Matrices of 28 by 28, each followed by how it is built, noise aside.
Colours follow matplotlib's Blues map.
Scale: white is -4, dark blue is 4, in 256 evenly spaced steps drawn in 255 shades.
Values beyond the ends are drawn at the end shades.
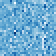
uneven columns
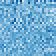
low rank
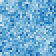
smooth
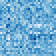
low rank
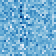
uneven columns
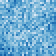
smooth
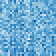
blocks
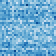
blocks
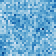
smooth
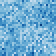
smooth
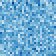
noise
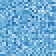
blocks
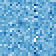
uneven columns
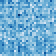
blocks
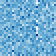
uneven columns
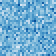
noise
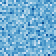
noise
